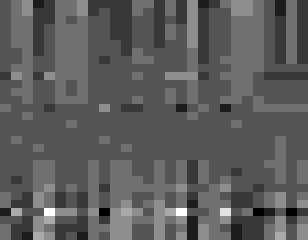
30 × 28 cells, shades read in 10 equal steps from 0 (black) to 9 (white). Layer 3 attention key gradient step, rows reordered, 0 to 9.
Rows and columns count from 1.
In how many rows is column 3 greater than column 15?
14
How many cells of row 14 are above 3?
8
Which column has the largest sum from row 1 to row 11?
18
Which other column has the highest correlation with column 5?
17
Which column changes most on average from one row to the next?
21
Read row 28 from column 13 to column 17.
4 4 5 4 5
